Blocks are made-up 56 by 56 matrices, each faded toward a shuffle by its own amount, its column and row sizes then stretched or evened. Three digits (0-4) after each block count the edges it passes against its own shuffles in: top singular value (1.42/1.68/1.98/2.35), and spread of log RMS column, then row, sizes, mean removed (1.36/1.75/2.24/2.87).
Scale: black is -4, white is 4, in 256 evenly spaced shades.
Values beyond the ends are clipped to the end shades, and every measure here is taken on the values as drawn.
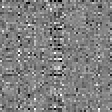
3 3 2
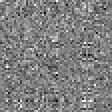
3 2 1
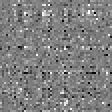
3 2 3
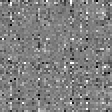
1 3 3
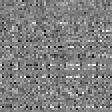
3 0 4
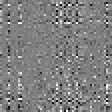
4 4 3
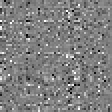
3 3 1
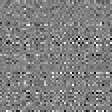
4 2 4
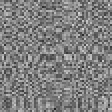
4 1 0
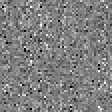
0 3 0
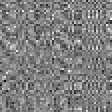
4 1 2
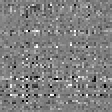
2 2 4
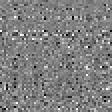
3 1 3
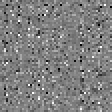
1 3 1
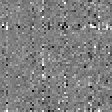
0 3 2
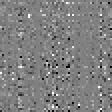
2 4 2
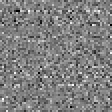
1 1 3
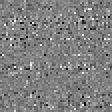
0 0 3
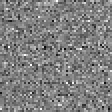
0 0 3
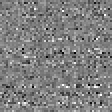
0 2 4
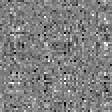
3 2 1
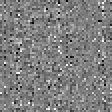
0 3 0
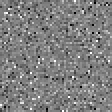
0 0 0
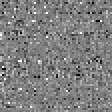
0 1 3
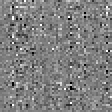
1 3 3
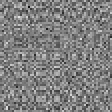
4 1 2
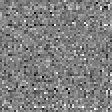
2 0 2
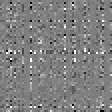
2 4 3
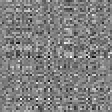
4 3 3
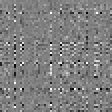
4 4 3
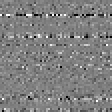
3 0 4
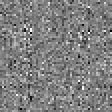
1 3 1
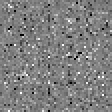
1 2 1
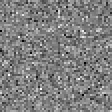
0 0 1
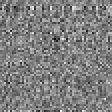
3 0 3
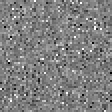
0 0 0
